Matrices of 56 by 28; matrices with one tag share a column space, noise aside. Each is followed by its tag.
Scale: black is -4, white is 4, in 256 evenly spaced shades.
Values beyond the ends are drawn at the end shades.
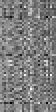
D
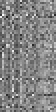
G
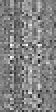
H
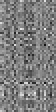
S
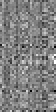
H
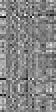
G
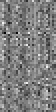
S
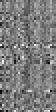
H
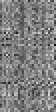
S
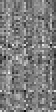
H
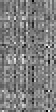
H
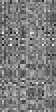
S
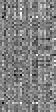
D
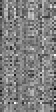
D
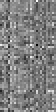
H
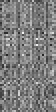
S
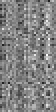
S
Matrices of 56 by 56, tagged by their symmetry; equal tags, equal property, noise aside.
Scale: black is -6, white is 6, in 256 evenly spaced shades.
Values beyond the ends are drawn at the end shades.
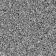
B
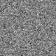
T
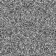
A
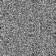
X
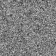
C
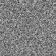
A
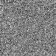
B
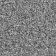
B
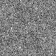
T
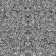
A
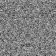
A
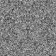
A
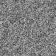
T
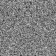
A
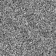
T
